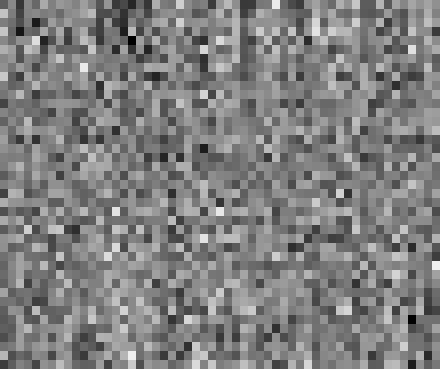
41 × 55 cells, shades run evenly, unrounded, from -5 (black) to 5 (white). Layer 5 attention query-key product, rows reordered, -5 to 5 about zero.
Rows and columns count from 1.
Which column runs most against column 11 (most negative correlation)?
26
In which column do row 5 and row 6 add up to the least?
17
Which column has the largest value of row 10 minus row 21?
42
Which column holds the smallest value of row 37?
35
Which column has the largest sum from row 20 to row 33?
15
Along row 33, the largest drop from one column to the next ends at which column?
29
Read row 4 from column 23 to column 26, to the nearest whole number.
1 -2 1 -1
